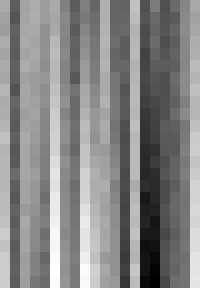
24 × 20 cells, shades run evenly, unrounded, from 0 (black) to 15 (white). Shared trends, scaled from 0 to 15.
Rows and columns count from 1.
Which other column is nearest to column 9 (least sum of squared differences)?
20
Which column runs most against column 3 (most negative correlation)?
18
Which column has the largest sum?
6
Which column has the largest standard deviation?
9
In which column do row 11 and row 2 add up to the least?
15
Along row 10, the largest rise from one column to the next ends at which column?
14
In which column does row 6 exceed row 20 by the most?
16
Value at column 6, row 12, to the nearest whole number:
12
